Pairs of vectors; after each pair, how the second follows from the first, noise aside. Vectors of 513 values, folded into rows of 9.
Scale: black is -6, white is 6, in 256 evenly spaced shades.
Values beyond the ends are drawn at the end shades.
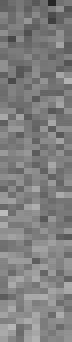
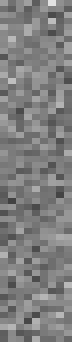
sign-scrambled.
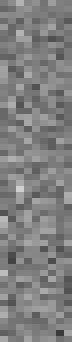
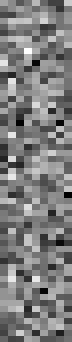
wrapped around, scaled up.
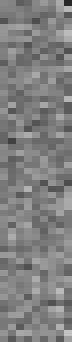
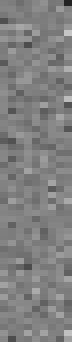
partly zeroed.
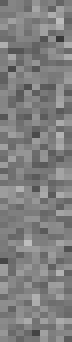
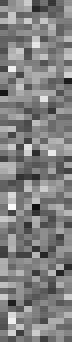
reversed, scaled up.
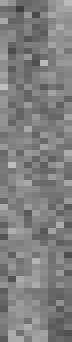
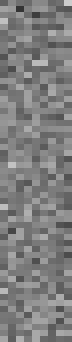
sign-scrambled.
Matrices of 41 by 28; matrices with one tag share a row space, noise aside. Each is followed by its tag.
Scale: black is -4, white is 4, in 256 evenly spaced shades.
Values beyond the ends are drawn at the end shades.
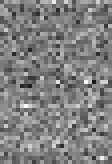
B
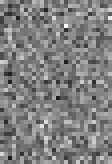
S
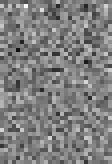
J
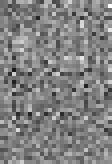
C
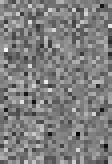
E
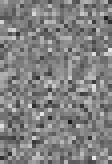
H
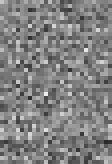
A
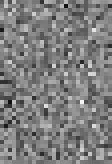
S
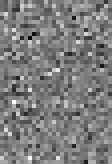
B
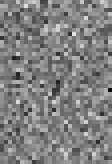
J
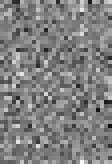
C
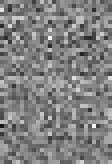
H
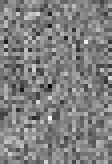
E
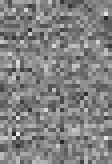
A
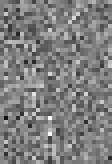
E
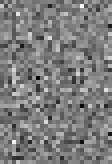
C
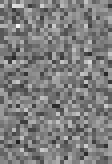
J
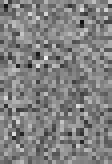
C
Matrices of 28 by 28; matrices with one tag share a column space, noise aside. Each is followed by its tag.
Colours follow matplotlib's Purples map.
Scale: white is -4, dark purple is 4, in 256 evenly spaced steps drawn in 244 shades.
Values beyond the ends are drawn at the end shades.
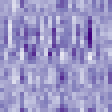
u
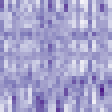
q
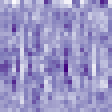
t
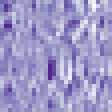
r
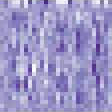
t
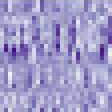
u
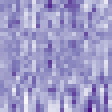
q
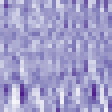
q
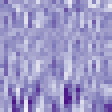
q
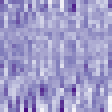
q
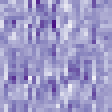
r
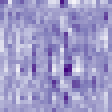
t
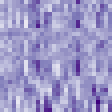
q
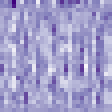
t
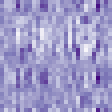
u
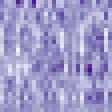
t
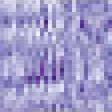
r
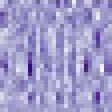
t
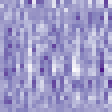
t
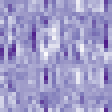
u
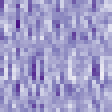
r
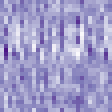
u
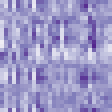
u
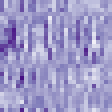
u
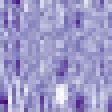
q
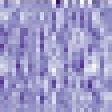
t
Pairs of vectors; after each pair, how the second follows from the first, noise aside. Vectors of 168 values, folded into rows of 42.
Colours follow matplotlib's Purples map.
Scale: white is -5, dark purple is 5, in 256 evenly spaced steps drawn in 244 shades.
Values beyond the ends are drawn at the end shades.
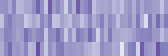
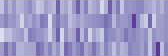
wrapped around, negated.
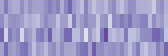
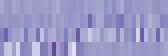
wrapped around, negated, partly zeroed.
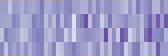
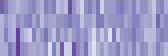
wrapped around, negated.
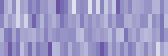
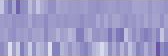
negated, partly zeroed.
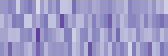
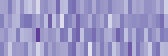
sign-scrambled.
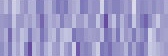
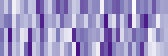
scaled up.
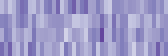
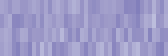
wrapped around, negated, shrunk.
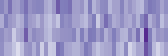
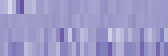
reversed, partly zeroed.
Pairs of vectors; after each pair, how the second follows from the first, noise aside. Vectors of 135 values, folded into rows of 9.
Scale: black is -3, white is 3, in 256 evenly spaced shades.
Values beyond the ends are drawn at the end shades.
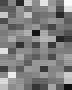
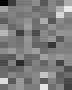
reversed, partly zeroed.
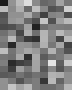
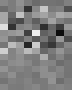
wrapped around, negated, partly zeroed.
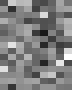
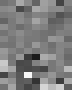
reversed, partly zeroed.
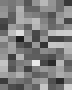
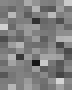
negated, partly zeroed.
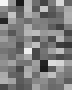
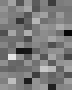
wrapped around, negated, partly zeroed.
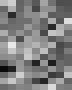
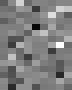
reversed, partly zeroed.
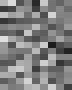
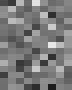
negated, partly zeroed.
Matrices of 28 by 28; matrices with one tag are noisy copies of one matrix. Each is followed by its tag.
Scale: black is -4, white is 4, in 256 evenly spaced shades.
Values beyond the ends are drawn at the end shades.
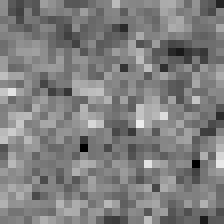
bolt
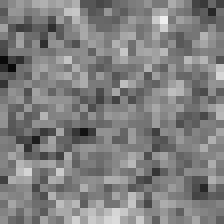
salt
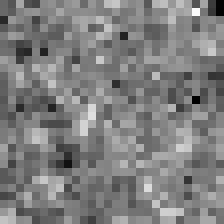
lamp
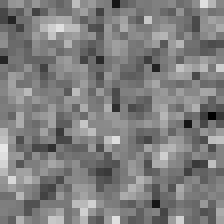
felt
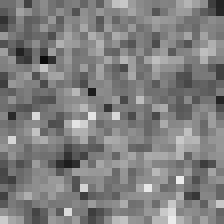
lamp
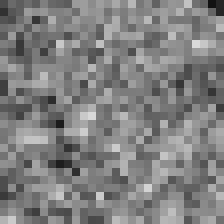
lamp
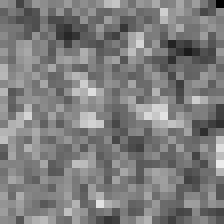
bolt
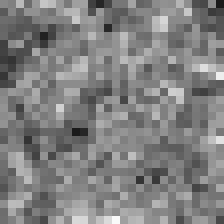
salt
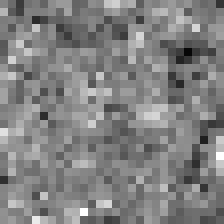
bolt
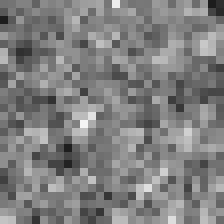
lamp
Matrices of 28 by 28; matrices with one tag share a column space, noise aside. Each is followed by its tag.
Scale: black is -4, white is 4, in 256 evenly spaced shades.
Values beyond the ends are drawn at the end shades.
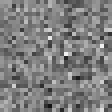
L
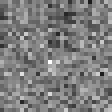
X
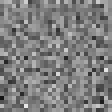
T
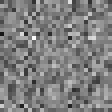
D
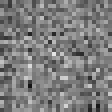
L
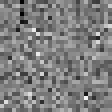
X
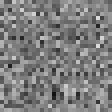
D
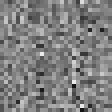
T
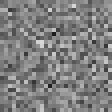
L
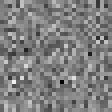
L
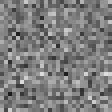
X
